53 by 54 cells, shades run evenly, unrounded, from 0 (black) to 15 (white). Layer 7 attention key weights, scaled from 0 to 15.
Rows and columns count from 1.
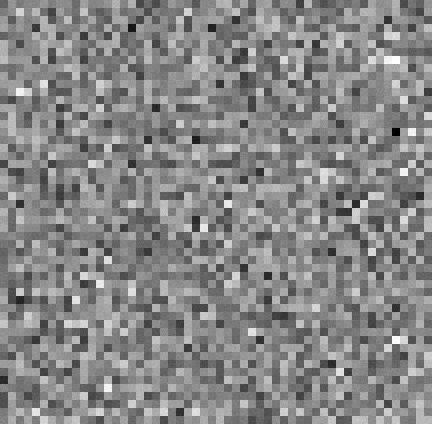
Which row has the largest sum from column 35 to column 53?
8
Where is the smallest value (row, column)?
17, 50
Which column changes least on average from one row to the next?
4
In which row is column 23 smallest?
52
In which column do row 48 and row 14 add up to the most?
42
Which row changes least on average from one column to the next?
15
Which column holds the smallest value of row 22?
33
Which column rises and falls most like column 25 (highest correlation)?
19
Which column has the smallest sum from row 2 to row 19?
31
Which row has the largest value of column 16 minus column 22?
46
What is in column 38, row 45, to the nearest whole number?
5
